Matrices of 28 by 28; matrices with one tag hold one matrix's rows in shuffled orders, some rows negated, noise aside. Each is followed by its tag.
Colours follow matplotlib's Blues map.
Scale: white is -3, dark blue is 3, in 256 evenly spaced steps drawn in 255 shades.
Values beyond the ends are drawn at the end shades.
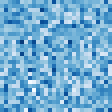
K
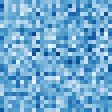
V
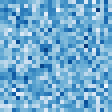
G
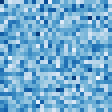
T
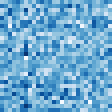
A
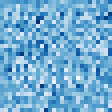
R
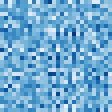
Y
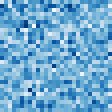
A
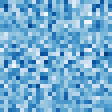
K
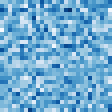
A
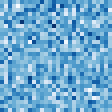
Y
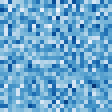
Y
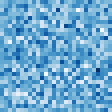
R
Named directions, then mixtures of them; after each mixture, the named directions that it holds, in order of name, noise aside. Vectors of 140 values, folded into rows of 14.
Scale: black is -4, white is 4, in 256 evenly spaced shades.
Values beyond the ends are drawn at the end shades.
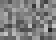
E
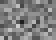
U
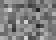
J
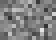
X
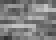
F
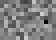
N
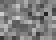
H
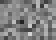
E, U.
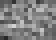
F, X.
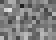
J, U, X.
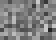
E.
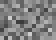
J, N, U.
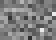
E, J, X.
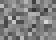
N, U.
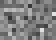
J, X.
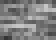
F.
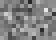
X.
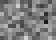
H, N, U.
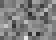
H, J, N.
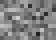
H, J, X.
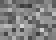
F, J, X.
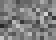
H, U.
